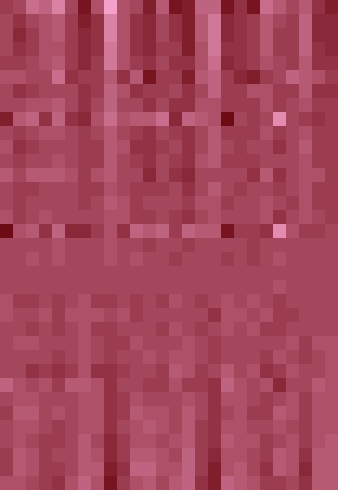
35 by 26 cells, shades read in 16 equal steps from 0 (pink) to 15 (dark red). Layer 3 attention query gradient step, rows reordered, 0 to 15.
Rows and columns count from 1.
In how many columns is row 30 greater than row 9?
11
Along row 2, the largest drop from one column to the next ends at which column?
9
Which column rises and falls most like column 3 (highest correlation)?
13
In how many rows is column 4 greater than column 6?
5
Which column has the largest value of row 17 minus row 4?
1
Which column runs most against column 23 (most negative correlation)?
10
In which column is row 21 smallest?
22
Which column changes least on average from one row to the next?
26
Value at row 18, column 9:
8
